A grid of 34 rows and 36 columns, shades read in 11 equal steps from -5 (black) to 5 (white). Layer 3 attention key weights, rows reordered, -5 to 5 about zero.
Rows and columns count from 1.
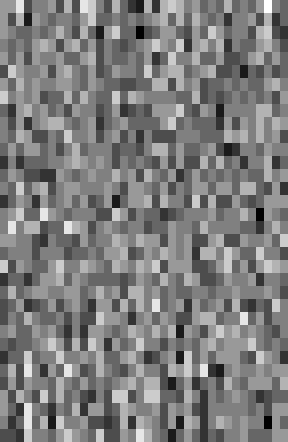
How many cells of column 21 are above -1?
18
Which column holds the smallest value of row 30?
22
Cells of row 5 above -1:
19
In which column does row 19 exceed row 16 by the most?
15
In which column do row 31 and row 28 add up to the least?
23
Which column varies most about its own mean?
4
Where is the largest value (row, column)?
1, 34
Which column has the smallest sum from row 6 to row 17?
28
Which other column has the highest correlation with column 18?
13
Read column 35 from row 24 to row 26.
3 0 -2
